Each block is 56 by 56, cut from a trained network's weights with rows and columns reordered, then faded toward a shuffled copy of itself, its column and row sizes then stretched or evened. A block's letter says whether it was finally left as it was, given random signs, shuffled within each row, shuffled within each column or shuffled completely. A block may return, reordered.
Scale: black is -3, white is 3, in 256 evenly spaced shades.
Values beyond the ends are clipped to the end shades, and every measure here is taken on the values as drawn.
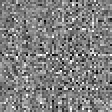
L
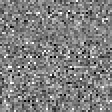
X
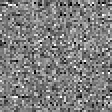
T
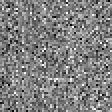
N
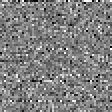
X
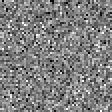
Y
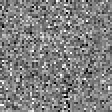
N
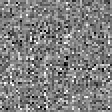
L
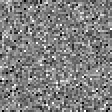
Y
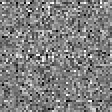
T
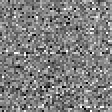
X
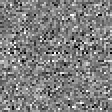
X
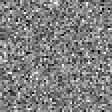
Y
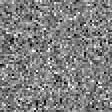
Y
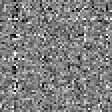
T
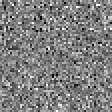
X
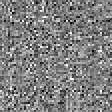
L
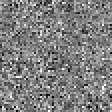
T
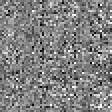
T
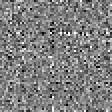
T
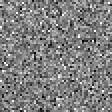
Y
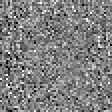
N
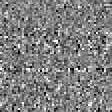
L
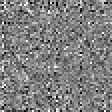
L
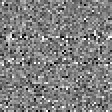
X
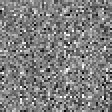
T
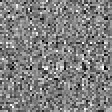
L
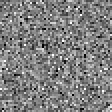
Y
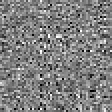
L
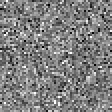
Y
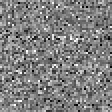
X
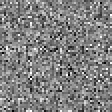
T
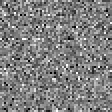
X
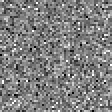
Y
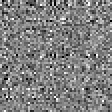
L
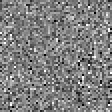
N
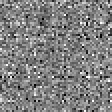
T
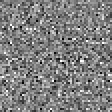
X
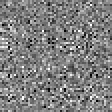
L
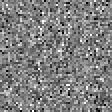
N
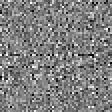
L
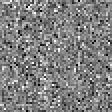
N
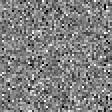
N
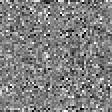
T
